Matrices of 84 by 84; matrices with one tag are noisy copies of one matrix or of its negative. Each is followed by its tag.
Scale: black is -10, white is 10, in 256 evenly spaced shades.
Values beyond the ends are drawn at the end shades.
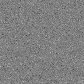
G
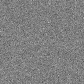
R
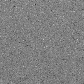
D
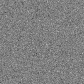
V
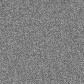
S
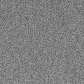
D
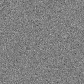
S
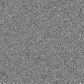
S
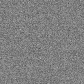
G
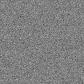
G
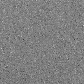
D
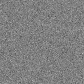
V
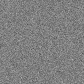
V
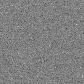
G
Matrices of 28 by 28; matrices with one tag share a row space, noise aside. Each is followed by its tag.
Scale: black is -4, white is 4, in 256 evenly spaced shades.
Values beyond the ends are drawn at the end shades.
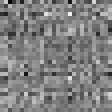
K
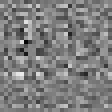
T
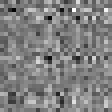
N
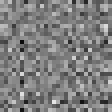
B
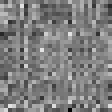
K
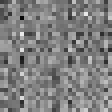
B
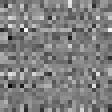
K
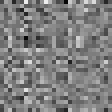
T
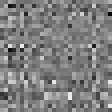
K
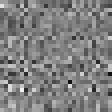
K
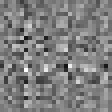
T
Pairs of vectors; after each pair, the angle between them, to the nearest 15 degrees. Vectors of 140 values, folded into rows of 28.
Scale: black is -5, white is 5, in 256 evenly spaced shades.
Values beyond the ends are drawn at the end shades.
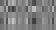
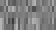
150 degrees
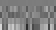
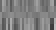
105 degrees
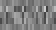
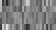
60 degrees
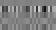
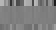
90 degrees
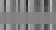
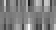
120 degrees
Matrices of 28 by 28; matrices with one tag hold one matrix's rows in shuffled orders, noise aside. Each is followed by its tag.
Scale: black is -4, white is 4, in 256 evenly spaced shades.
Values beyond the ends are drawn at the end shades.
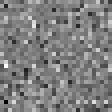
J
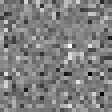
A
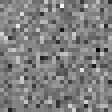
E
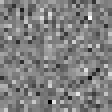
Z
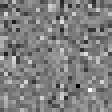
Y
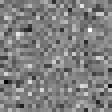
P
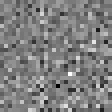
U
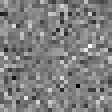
Y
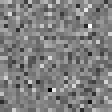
Z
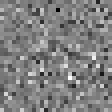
U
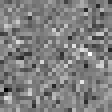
P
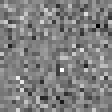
E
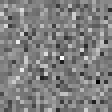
E
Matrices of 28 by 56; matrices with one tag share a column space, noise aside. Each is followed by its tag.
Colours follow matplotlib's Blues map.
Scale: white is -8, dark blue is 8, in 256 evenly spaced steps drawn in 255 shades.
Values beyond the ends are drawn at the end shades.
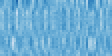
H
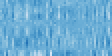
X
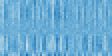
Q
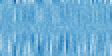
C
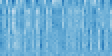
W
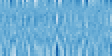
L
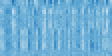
W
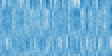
H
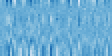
L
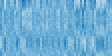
H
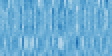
H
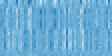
W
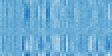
Q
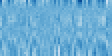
L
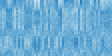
H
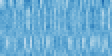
H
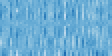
X
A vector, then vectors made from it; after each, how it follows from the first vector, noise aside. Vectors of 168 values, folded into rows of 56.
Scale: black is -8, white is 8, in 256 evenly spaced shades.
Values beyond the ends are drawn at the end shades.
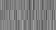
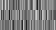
reversed, scaled up.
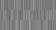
wrapped around, negated, shrunk.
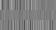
wrapped around, partly zeroed.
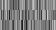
reversed, scaled up.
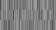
wrapped around.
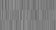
reversed, negated, shrunk.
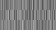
copied.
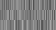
copied.
